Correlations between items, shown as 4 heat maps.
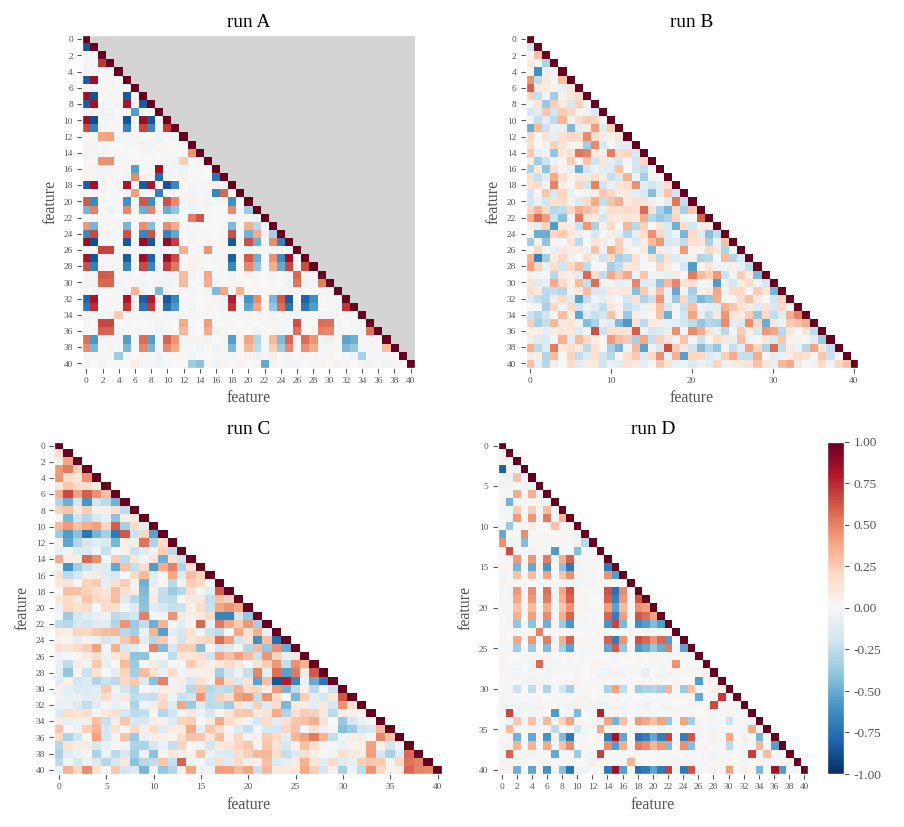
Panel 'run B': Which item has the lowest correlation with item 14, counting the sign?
38
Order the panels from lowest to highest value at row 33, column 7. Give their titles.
run A, run D, run C, run B
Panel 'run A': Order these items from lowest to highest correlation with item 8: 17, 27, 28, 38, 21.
27, 28, 38, 17, 21
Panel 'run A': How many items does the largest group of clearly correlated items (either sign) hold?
19
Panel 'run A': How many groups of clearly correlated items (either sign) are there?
5
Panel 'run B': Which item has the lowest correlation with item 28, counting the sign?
20
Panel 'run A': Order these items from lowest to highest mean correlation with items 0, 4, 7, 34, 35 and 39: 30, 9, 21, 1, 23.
1, 21, 9, 30, 23
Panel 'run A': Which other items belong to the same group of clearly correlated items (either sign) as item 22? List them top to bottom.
13, 14, 40
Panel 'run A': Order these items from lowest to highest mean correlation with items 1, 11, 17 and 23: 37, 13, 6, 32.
32, 13, 37, 6
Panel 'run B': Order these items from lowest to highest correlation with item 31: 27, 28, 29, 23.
27, 29, 28, 23
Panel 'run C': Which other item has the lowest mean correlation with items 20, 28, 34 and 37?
8
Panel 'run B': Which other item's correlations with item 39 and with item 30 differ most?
16
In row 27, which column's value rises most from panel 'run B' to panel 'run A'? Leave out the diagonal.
25
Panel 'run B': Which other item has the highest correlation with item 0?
6
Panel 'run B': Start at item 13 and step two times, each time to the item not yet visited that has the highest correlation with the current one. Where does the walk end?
8
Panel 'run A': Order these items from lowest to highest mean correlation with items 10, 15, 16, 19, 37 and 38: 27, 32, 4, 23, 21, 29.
32, 21, 4, 29, 23, 27
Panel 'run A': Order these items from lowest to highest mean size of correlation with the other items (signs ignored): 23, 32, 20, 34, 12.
34, 12, 23, 20, 32
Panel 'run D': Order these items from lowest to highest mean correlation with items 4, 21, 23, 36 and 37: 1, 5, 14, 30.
30, 1, 5, 14
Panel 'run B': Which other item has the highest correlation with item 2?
22
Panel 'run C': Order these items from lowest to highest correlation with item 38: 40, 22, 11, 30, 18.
18, 11, 30, 22, 40
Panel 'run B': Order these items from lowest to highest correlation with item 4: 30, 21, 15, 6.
21, 6, 15, 30
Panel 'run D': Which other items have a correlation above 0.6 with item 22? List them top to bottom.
15, 36, 40
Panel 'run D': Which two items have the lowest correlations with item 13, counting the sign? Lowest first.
7, 10
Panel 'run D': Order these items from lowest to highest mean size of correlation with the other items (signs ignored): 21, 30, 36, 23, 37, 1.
23, 1, 30, 37, 21, 36
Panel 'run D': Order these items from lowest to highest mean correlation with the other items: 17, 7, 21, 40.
40, 7, 17, 21
